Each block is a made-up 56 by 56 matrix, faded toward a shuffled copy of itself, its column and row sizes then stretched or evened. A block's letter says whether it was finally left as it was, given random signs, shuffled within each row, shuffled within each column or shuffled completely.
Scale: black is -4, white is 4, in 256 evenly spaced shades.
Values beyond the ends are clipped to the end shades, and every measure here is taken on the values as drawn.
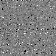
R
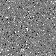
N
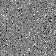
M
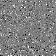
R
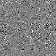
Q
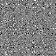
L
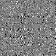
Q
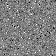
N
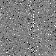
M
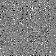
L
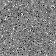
N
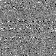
R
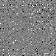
Q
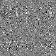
L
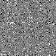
L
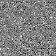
L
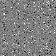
M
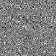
Q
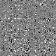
L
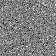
N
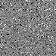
R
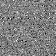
R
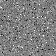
N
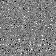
R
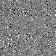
L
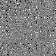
L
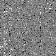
M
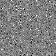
M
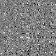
L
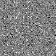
L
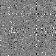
Q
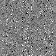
M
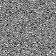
R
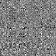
Q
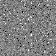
M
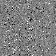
M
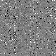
L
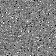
N
